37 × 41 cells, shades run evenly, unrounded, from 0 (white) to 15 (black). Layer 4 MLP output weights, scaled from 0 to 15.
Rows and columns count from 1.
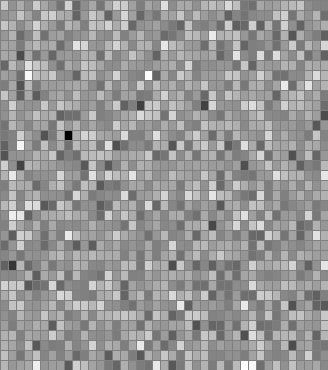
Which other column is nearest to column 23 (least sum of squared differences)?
6
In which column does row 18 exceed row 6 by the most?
30
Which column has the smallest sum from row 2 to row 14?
12
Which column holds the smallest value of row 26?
28
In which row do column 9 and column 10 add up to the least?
24
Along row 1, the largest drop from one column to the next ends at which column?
9
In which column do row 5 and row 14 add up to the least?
11
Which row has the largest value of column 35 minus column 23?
31
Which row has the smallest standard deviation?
26
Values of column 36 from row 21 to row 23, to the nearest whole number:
8 6 6
